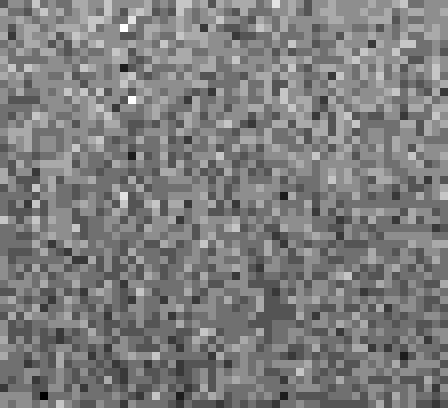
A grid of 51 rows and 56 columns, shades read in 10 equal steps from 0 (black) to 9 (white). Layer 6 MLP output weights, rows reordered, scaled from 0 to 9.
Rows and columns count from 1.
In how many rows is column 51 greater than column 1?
13
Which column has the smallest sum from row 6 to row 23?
17
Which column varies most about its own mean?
16
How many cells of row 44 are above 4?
21
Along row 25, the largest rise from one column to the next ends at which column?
37
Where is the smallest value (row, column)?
50, 6
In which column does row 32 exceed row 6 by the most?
47
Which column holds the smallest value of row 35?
30
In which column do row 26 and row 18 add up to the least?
24
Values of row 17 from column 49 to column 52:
4 4 5 5
